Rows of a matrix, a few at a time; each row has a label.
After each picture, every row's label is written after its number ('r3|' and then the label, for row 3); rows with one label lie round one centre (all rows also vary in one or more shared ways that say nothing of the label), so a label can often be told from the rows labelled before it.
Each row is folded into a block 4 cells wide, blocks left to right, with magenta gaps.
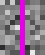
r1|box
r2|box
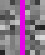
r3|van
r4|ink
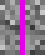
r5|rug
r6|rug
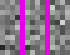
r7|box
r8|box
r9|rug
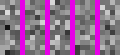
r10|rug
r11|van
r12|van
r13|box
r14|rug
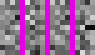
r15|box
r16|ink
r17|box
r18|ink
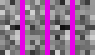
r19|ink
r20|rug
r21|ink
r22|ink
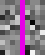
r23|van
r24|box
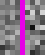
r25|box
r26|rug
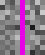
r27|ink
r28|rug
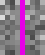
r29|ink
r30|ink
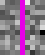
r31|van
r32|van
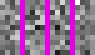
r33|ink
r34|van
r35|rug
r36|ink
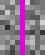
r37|rug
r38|van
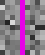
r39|rug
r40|ink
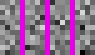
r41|rug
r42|box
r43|rug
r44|rug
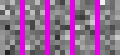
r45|rug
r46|rug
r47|ink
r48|van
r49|ink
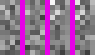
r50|rug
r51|box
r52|ink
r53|ink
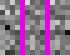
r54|rug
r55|van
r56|van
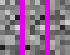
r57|box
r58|box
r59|van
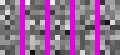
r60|ink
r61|van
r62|van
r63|ink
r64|rug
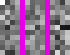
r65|ink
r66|van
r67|ink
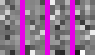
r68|ink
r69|box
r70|ink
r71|box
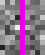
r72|box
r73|ink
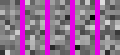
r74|box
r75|van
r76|box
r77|box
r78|van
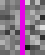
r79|van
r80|box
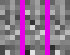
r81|box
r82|box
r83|box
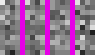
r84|ink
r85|ink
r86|van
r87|van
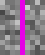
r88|van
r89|rug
